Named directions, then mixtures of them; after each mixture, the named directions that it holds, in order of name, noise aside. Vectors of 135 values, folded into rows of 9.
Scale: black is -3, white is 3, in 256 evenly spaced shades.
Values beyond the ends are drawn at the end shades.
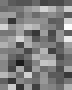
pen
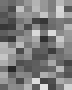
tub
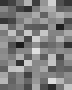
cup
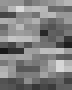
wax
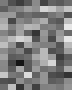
pen.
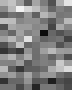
cup, wax.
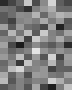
cup.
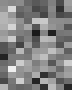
tub.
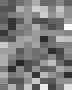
pen, tub.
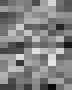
cup, wax.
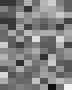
cup, tub.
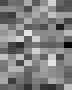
cup, wax.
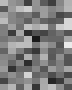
cup, pen.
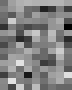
pen.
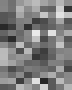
pen, tub.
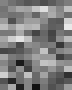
pen, wax.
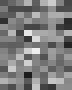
cup, pen.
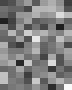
cup, tub.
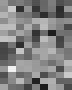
tub.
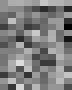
pen.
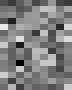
cup, pen.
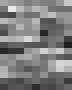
wax.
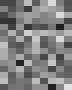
cup, tub.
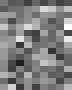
pen.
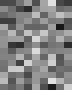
cup.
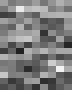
tub, wax.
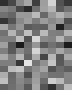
cup.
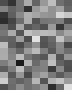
cup, tub.
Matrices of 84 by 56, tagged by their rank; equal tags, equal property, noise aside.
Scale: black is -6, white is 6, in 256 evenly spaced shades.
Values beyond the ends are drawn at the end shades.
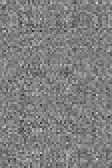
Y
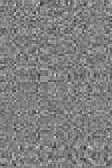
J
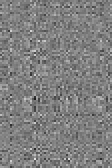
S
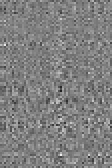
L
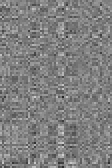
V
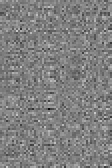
Y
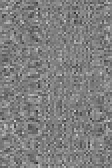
Y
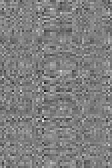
S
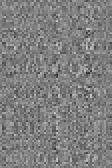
L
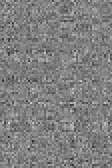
Y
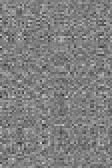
L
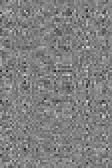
J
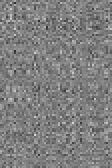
L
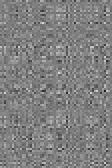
S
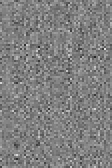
Y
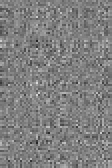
L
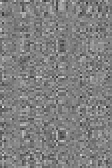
J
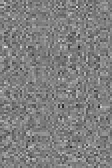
Y
